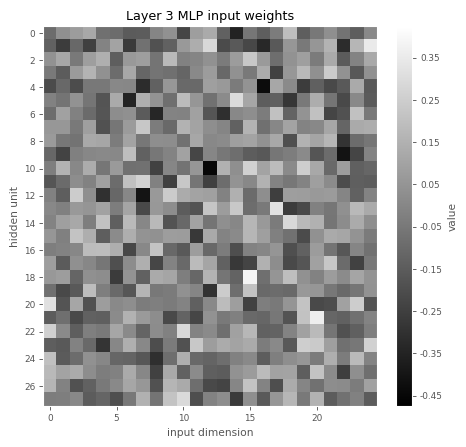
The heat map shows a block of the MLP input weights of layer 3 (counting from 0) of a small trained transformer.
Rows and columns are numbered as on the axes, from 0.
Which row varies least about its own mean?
2
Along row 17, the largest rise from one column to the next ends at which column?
16
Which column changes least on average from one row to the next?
5
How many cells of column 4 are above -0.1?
20
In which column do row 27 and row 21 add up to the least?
11
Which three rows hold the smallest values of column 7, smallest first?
12, 4, 13
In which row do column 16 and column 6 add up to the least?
1
